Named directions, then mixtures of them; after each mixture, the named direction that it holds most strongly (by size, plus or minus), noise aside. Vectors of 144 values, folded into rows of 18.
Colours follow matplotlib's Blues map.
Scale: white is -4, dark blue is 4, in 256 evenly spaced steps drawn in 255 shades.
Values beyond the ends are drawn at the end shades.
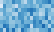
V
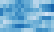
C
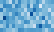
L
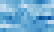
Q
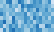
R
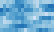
C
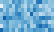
L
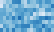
V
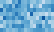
L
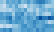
Q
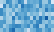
R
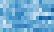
C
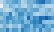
Q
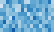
R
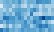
Q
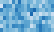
L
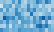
L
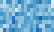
R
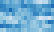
Q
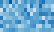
L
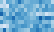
Q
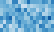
R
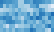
C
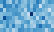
L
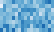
V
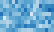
L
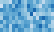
L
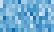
V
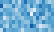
L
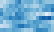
C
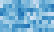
C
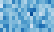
V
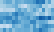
Q
